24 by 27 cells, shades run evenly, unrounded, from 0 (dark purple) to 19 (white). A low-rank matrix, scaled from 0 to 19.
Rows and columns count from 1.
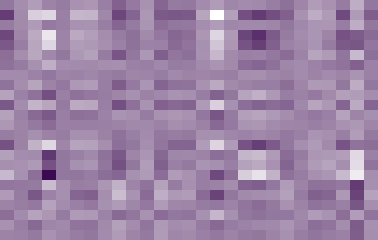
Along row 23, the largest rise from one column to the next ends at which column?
27
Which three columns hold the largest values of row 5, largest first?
4, 16, 3
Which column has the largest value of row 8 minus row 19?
26
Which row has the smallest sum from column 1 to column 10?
18
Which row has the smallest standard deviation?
8
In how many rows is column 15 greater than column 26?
10
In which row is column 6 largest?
2
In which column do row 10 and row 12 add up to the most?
19
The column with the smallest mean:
9
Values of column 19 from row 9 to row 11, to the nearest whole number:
9 13 7
